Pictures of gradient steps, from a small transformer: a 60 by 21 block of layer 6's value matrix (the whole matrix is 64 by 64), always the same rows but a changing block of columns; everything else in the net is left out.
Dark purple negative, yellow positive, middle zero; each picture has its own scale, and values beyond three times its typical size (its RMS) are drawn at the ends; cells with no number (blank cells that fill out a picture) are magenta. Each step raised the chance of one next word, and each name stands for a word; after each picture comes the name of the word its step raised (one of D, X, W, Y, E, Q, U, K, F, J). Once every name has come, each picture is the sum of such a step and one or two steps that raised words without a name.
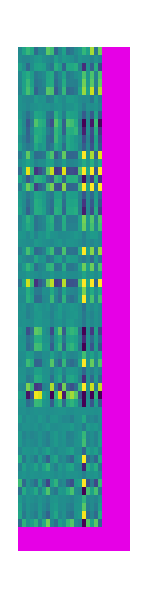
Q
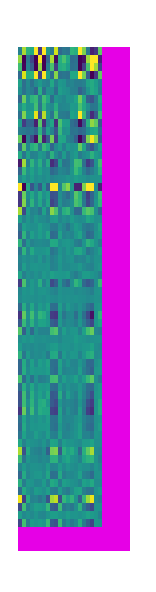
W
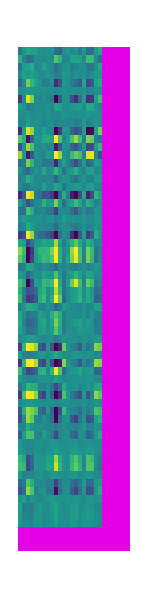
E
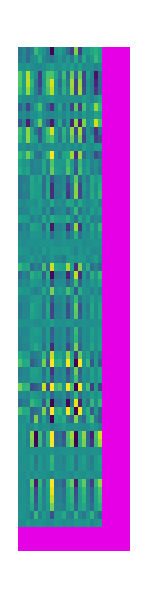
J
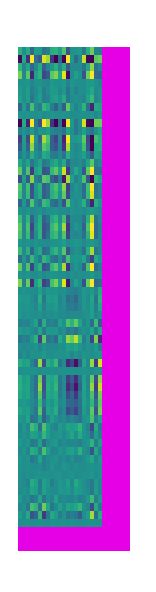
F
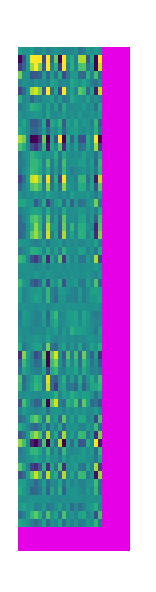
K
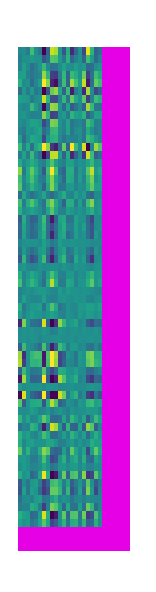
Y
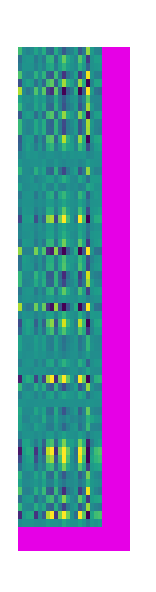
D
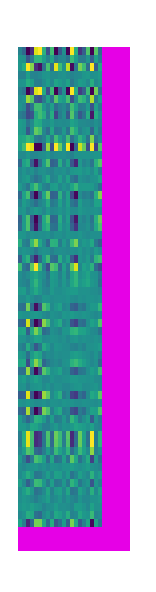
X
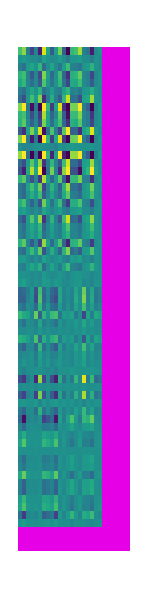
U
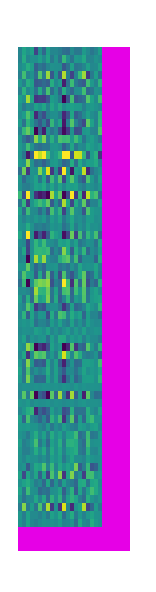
E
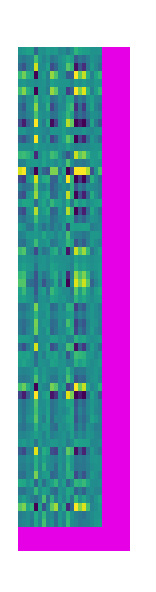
Q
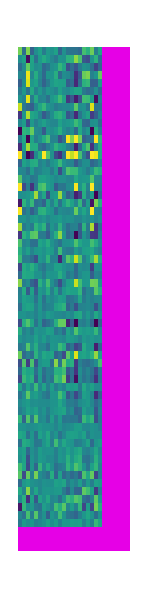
E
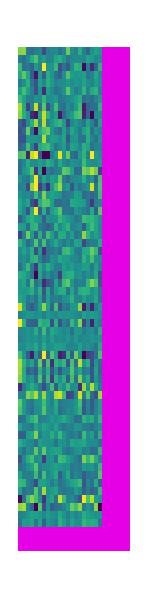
Q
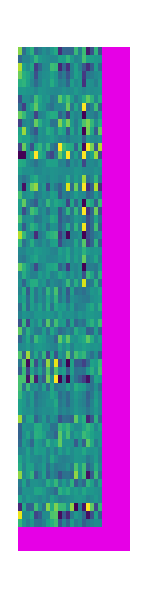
F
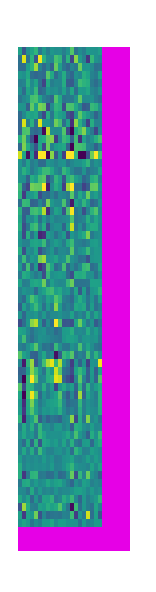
F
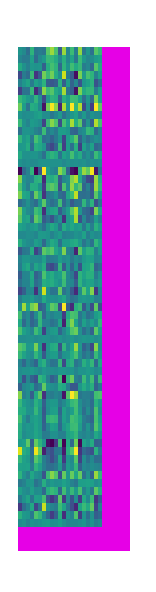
D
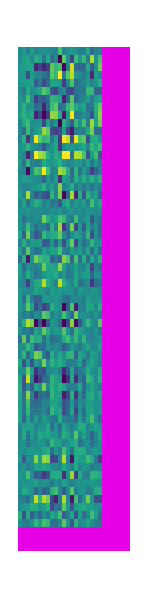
F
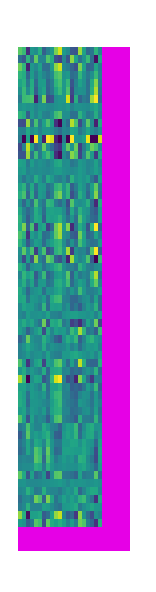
F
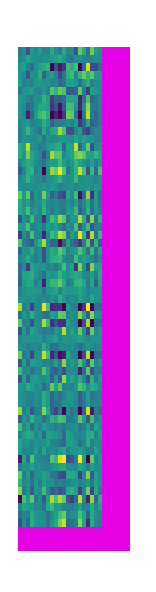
X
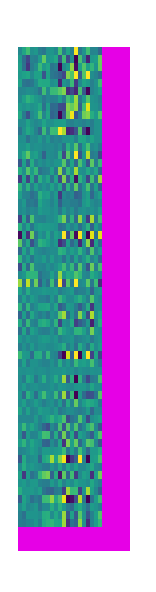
K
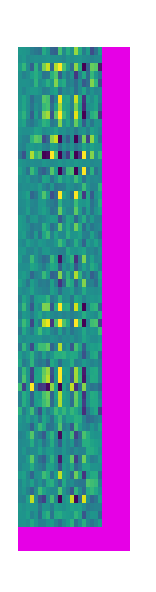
J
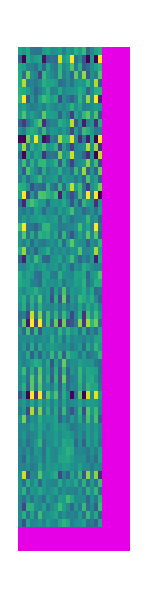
W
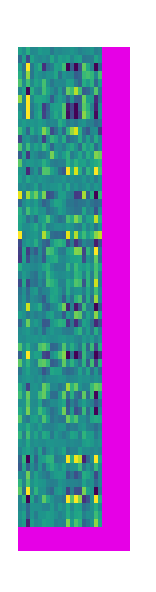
E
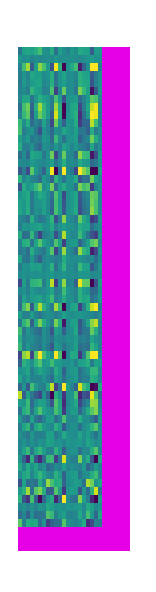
Q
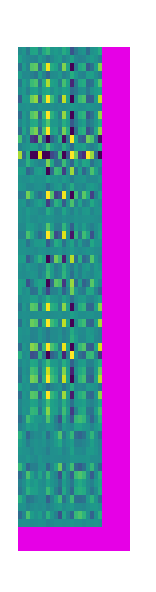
E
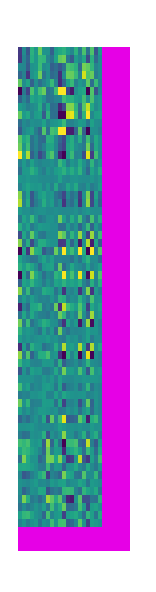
D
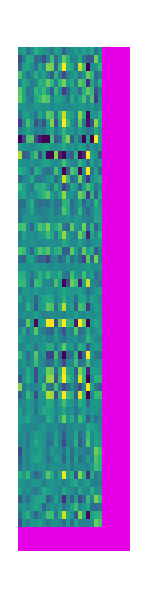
Q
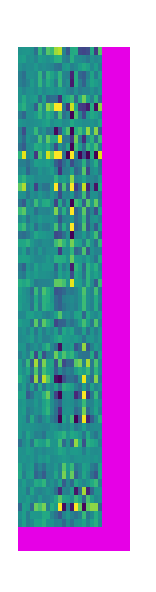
U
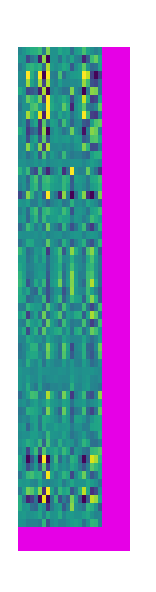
E
